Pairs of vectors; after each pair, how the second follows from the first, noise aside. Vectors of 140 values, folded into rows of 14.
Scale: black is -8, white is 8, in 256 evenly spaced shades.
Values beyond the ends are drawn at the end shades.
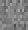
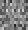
scaled up.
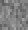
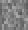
wrapped around, negated.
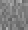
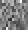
scaled up.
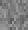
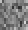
wrapped around, negated, scaled up.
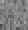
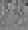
reversed, partly zeroed.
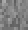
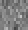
shuffled.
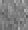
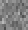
shuffled.
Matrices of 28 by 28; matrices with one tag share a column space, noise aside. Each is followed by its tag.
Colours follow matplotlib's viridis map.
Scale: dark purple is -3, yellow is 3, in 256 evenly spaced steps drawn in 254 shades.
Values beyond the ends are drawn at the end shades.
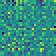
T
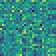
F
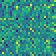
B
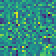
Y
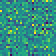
F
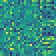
T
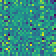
T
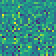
Y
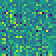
Y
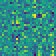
Y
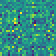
Y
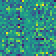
B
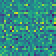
Y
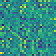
B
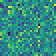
B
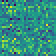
B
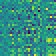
F
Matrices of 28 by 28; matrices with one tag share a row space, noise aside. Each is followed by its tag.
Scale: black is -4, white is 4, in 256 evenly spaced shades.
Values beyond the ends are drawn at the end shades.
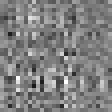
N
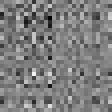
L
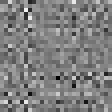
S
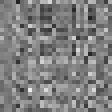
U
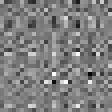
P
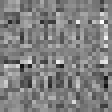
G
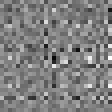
P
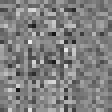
N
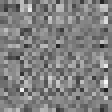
G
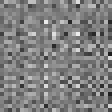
P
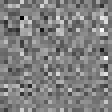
G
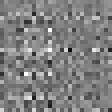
L
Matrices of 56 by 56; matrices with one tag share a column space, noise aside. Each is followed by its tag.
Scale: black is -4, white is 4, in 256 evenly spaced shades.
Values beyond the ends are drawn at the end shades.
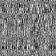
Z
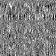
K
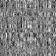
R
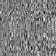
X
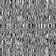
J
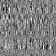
Z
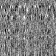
K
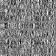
J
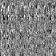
K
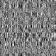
R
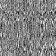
X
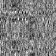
X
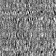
X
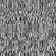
X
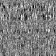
K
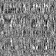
Z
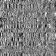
R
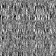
K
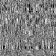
Z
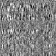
K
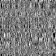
R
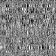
Z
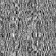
X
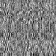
X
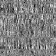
Z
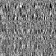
K
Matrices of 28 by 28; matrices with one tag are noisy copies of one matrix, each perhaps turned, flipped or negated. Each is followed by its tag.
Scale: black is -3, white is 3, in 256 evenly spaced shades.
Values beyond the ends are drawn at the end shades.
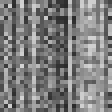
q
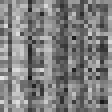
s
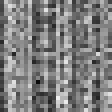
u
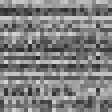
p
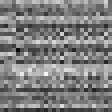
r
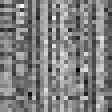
p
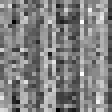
u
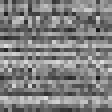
p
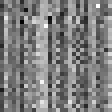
r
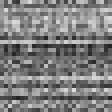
q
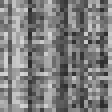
s
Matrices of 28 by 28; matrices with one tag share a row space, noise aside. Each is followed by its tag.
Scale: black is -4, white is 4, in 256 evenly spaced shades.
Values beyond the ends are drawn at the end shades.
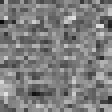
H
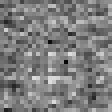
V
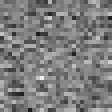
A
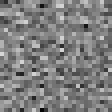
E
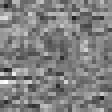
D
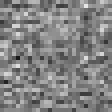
D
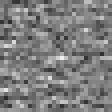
D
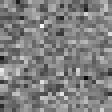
E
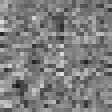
E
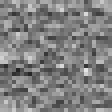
D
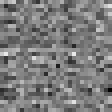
H
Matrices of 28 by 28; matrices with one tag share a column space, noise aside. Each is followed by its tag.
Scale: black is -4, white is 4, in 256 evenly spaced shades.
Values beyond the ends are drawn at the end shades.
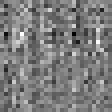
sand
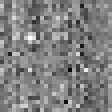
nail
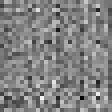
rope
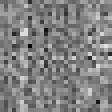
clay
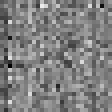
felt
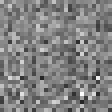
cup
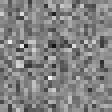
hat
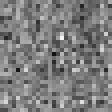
nail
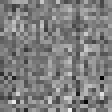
cup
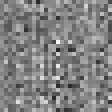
cup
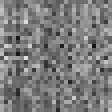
clay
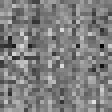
clay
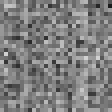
felt
